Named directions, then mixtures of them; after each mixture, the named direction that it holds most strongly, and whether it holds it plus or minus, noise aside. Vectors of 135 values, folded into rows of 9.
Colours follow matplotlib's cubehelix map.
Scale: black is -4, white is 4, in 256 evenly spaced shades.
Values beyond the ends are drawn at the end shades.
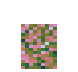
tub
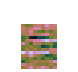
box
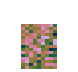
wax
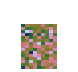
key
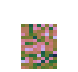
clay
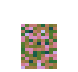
key, minus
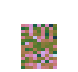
clay, minus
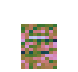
box, minus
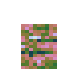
box, minus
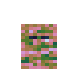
box, plus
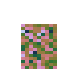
key, minus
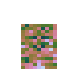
wax, minus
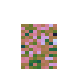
wax, plus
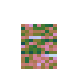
box, minus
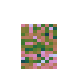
clay, minus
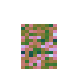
wax, minus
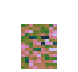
wax, minus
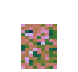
key, minus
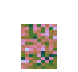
clay, plus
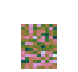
clay, minus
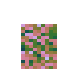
key, minus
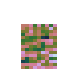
clay, minus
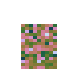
clay, plus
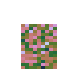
tub, plus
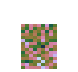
tub, minus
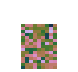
key, plus
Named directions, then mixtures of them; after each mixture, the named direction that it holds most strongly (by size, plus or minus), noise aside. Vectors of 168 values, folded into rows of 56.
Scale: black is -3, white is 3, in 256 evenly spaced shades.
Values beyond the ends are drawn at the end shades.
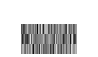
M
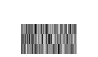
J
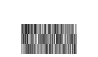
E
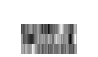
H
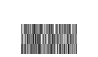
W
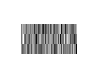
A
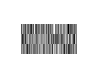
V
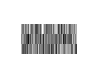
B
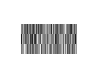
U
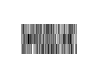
B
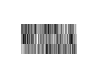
E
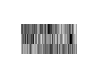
H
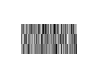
A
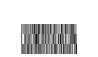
A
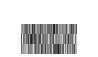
V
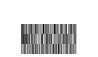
J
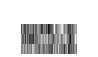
H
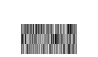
V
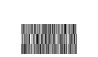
U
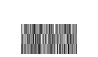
W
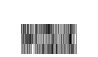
H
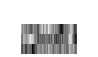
H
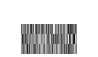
V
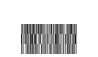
U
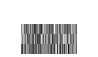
W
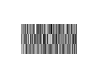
J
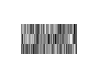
H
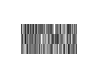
V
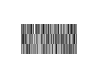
V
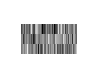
B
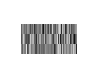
A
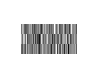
W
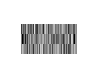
V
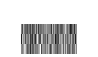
U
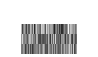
V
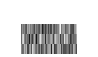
A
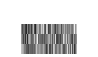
E
